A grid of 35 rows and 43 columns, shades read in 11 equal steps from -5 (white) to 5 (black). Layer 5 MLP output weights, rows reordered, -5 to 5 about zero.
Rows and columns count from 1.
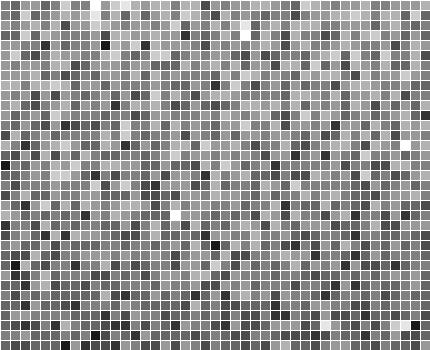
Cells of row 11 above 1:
5
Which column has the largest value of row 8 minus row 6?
36
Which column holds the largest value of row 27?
2
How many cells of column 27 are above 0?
9
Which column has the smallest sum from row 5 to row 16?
16
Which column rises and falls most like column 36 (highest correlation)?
39
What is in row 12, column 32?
0
